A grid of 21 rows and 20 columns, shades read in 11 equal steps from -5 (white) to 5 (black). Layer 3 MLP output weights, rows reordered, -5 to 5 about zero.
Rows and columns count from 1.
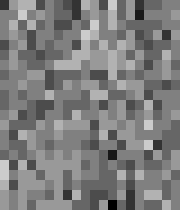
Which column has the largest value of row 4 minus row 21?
19
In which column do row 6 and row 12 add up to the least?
9
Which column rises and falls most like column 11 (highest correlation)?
2
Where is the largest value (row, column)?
21, 13
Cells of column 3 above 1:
1
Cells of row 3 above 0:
9
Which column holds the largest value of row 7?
17
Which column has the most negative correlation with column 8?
4
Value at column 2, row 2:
0
